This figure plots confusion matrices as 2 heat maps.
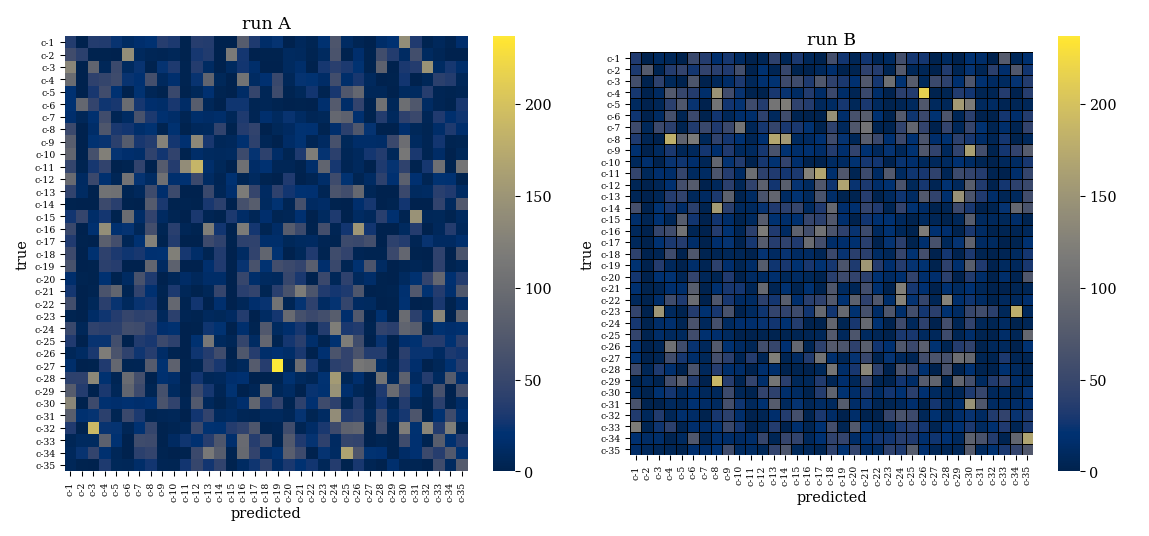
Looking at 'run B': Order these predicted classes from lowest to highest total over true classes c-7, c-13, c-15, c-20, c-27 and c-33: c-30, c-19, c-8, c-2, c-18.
c-2, c-19, c-8, c-18, c-30
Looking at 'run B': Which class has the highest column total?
c-30
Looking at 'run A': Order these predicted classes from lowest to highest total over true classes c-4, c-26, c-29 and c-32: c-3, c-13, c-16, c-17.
c-17, c-13, c-16, c-3
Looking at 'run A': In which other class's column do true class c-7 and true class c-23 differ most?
c-33
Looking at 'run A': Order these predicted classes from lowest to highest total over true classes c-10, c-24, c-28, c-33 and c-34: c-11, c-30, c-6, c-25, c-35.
c-11, c-35, c-6, c-25, c-30
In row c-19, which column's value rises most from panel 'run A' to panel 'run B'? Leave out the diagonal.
c-21
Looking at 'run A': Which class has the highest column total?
c-24
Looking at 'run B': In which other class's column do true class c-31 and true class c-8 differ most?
c-4
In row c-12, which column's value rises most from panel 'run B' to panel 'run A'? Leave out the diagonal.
c-1
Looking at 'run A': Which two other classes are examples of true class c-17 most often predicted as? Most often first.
c-8, c-4
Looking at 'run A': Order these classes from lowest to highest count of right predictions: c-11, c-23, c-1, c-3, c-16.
c-1, c-23, c-3, c-16, c-11
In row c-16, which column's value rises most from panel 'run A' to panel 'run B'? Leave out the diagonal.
c-12
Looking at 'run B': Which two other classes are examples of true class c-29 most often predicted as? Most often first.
c-8, c-13
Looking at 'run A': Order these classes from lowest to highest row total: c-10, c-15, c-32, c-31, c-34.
c-15, c-31, c-10, c-34, c-32
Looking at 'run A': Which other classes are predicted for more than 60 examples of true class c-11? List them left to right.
c-9, c-12, c-16, c-23, c-33, c-35
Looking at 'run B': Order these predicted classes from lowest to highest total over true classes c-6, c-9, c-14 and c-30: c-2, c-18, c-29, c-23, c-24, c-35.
c-2, c-23, c-29, c-24, c-35, c-18
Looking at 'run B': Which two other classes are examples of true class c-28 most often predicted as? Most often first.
c-21, c-18
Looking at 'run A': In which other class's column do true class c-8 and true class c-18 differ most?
c-10
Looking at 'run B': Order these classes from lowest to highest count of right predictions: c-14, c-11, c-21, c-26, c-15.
c-15, c-14, c-21, c-26, c-11
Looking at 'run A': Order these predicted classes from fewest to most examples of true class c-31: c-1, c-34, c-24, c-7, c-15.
c-15, c-7, c-34, c-1, c-24
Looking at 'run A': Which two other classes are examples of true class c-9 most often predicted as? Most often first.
c-12, c-30
